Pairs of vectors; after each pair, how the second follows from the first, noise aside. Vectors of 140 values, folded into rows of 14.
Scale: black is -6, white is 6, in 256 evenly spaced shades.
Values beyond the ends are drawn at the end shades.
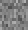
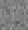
reversed, shrunk.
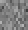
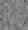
reversed, shrunk.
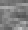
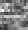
wrapped around, scaled up.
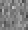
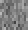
reversed, negated.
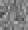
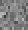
negated.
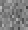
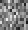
reversed, negated, scaled up.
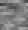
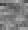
copied.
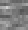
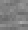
reversed, shrunk.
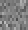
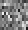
wrapped around, scaled up.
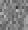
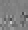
reversed, negated, partly zeroed.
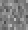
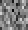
reversed, negated, scaled up.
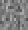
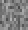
copied.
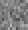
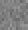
shrunk.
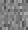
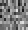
wrapped around, scaled up.
